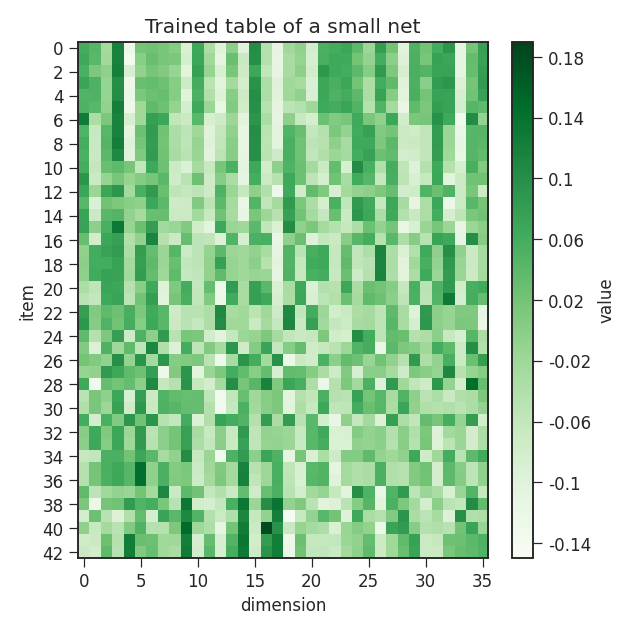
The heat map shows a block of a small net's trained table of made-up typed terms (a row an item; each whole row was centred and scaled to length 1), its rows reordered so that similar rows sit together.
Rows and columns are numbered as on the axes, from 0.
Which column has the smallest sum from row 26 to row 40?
22
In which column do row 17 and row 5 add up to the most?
3
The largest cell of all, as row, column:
40, 16
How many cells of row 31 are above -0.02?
20
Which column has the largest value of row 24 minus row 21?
7
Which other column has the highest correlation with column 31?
15
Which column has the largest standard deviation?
14
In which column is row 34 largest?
9
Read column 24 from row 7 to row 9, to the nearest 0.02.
0.06 0.06 0.06
